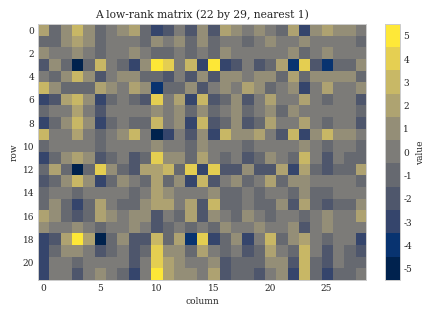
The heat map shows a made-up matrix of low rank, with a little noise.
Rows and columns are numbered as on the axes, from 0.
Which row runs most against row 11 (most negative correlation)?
5
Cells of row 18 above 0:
11
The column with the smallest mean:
0
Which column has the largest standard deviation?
10
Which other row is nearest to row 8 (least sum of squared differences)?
6
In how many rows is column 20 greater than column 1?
11
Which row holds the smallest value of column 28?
18
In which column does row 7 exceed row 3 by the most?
3
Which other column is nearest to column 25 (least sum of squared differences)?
8
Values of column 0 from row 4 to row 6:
0 3 -3
